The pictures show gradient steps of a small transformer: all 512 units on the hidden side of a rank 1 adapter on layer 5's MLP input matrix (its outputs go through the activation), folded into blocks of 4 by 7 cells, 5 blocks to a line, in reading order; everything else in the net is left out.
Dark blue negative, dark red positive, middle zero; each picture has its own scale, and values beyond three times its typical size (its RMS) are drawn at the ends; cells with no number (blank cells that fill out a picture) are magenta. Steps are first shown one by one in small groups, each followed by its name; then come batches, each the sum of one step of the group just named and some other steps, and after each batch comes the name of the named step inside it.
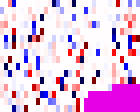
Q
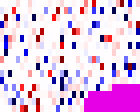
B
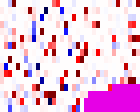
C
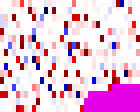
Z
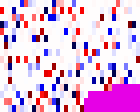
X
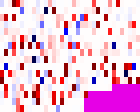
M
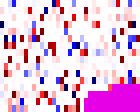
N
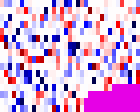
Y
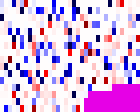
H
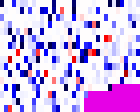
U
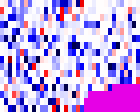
Y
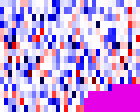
Q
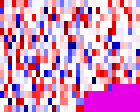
M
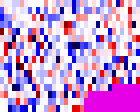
Y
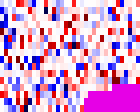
Z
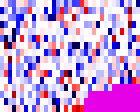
N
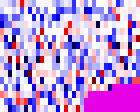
Q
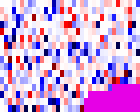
X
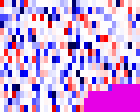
H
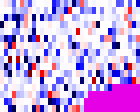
Q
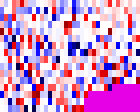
M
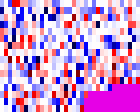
M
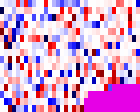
Y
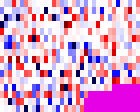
C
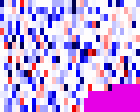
U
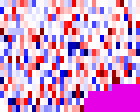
B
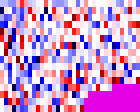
Z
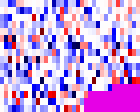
Q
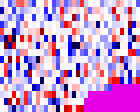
N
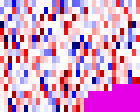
N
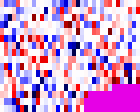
Y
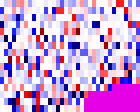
B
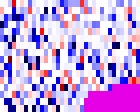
C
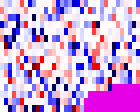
Y
